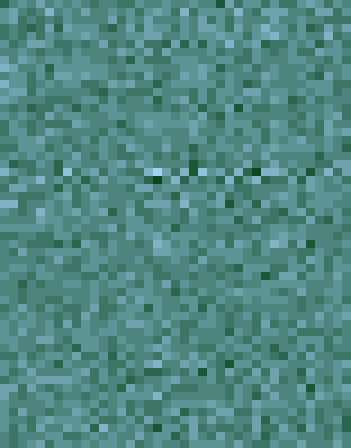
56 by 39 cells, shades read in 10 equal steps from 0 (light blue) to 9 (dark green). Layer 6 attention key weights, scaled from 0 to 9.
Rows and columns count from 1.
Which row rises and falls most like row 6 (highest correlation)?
23
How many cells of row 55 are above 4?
26
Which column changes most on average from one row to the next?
18
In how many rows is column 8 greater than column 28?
19
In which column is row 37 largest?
20
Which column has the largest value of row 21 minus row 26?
2
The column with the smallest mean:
31
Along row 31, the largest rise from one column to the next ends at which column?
35
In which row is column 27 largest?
14
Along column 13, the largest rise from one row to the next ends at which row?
4
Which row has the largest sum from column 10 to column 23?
47
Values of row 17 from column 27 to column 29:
6 4 4
